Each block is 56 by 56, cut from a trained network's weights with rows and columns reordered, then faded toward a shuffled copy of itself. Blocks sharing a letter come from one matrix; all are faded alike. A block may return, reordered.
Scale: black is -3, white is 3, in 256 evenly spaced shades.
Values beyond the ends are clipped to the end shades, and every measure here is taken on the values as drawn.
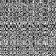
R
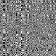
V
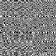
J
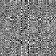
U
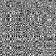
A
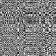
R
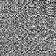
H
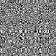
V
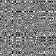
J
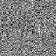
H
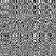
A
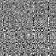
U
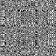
A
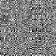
V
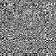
V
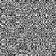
H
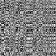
R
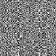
H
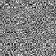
V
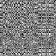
R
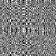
A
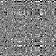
J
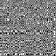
U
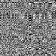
V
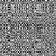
R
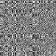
A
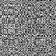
V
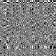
J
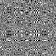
J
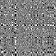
J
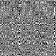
U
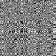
A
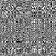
A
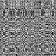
R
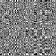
A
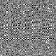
J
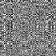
A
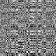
R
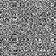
V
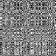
R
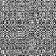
R
